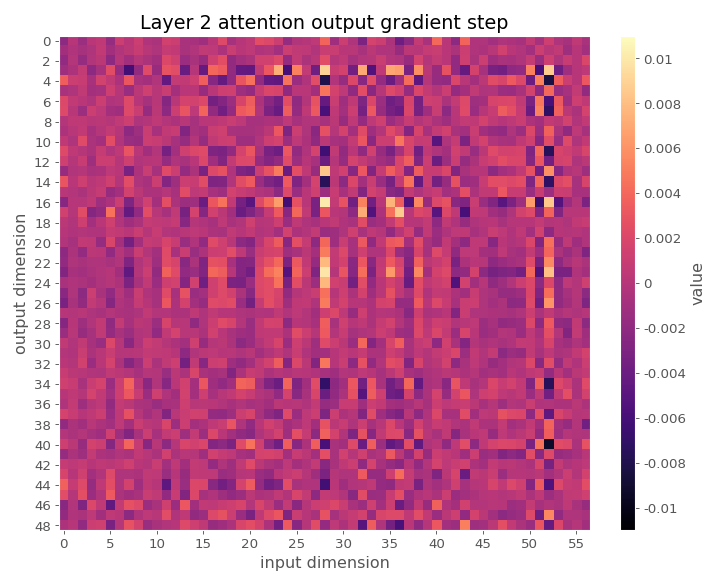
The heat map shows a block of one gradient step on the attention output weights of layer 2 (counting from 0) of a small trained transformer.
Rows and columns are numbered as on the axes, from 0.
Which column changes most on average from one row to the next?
52
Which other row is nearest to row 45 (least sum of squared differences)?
18
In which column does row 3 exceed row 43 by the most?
28
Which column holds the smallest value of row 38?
56
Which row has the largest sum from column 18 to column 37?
23
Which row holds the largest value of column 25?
3
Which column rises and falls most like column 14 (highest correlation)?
0
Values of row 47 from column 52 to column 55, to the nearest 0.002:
0.006 -0.002 0 0
